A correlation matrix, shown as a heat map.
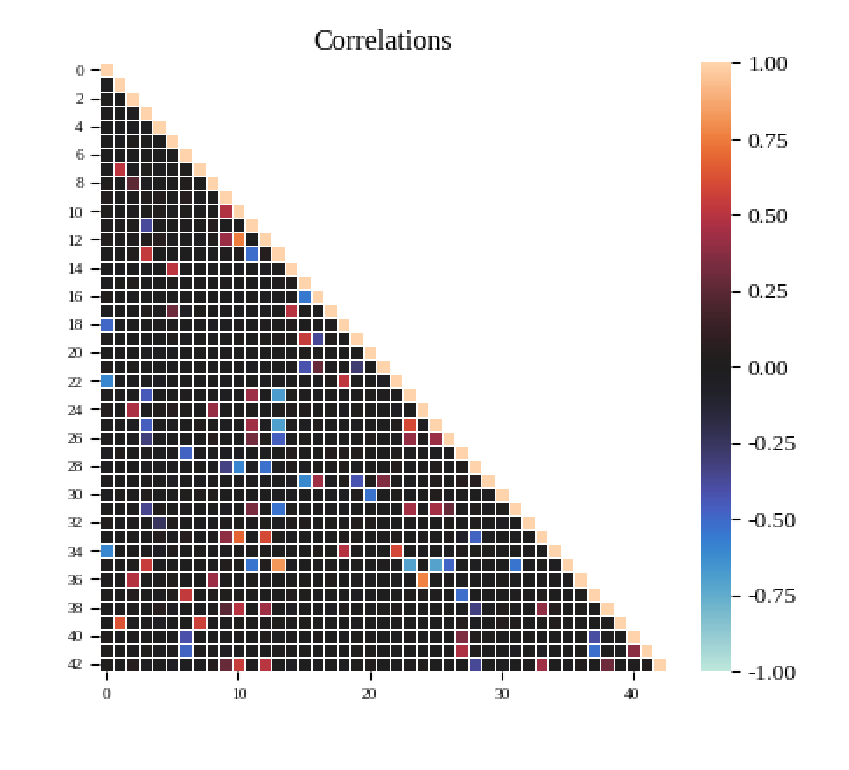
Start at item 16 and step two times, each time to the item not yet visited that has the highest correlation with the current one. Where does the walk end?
21
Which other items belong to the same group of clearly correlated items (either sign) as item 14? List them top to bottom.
5, 17
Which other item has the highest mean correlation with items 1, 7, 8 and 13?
39
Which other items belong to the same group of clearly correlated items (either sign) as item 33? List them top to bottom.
9, 10, 12, 28, 38, 42
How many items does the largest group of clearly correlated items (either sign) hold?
8
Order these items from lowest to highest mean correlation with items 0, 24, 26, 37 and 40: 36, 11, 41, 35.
35, 41, 11, 36
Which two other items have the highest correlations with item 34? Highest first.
22, 18
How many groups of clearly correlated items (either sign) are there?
10
